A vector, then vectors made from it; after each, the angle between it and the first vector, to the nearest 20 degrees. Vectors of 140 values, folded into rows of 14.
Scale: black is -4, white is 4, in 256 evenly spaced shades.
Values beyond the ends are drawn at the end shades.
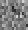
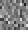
120 degrees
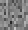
80 degrees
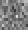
40 degrees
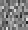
120 degrees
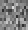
100 degrees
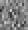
60 degrees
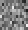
140 degrees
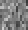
100 degrees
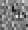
20 degrees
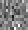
60 degrees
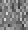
80 degrees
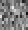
140 degrees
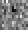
40 degrees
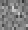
160 degrees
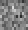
160 degrees
